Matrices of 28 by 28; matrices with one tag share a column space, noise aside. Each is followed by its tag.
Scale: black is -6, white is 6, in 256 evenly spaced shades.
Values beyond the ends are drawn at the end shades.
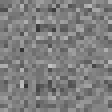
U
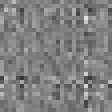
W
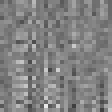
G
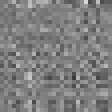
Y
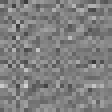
U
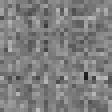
W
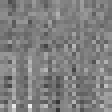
G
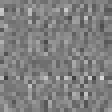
W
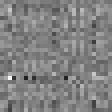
W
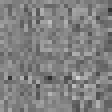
W
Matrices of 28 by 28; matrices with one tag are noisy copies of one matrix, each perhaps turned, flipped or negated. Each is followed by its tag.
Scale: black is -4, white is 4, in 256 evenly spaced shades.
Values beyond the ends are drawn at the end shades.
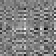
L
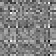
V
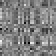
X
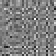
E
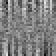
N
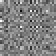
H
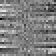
N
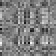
X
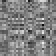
X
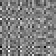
E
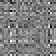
V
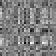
X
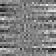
N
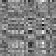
X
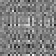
L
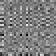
H
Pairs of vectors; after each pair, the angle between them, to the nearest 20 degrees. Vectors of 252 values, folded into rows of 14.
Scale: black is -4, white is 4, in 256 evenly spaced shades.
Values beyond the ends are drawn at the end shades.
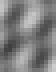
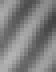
80 degrees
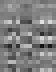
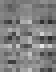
160 degrees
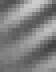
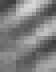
20 degrees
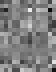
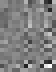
60 degrees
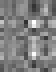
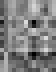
140 degrees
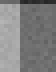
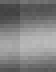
100 degrees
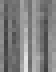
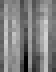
160 degrees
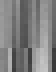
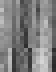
20 degrees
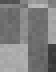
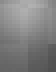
80 degrees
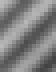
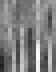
80 degrees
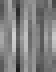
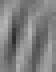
100 degrees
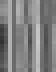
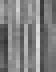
40 degrees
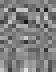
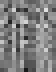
140 degrees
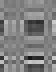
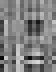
40 degrees
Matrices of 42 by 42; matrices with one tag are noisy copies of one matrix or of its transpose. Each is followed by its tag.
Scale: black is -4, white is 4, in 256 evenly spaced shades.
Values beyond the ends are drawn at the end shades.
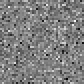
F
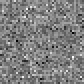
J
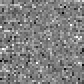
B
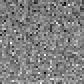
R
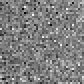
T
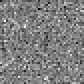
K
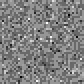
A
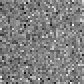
T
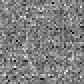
J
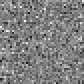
B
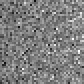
R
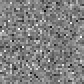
A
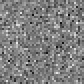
J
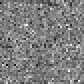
K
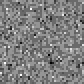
F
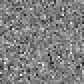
F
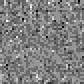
B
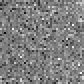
T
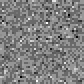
A
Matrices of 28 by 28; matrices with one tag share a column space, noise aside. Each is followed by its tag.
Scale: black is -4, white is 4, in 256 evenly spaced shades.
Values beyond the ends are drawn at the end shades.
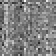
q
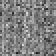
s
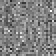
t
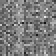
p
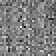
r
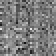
q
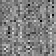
t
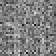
s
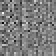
p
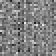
p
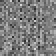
r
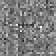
s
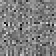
p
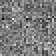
r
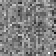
s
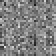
r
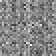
p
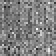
q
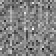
q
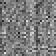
t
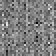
p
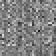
p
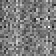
r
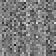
p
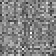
t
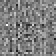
s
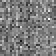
r
